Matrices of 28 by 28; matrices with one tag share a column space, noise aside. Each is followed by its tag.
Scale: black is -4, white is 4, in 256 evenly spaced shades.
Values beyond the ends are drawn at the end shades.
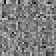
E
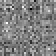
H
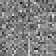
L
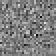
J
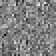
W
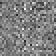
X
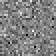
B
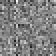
W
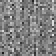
H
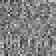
W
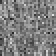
E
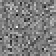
X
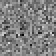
J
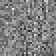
H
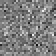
J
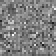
J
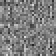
W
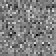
J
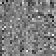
L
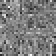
W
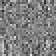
W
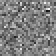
X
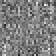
W
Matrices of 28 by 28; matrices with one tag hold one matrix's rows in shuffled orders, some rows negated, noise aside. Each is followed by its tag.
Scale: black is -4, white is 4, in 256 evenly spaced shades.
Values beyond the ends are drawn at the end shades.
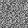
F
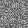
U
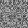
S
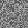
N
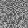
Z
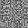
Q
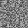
Z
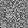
Z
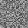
Z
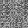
Q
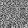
F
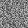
F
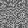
Z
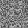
N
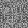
S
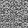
Q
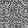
Q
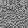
Z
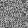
U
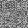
S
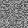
Q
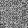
U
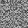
Q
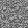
N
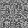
Q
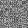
U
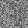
N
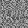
F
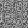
S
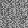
F
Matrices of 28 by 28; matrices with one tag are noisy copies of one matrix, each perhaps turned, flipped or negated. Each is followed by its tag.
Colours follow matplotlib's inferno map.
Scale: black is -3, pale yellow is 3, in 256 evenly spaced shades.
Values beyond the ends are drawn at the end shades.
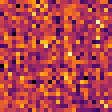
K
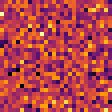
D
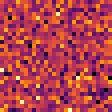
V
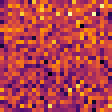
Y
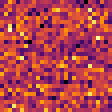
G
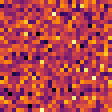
V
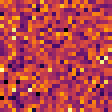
V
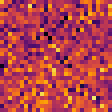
Y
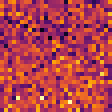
Y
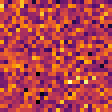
D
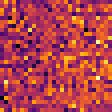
Y
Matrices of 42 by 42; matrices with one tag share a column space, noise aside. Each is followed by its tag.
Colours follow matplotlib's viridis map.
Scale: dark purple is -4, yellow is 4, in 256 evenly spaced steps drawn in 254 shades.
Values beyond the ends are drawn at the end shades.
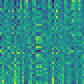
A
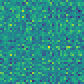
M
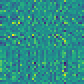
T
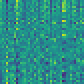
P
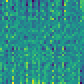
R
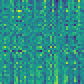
A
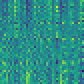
P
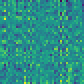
R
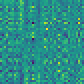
P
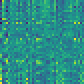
P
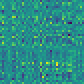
T
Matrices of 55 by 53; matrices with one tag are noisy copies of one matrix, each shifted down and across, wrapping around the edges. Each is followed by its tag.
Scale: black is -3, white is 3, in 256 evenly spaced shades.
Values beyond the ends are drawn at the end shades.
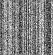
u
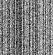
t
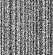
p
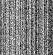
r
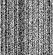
r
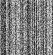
u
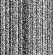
r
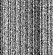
t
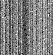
r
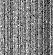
t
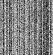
t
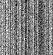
r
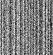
p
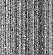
r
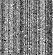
u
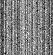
t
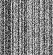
t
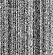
u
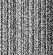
t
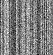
u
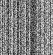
r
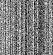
r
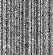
p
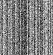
t
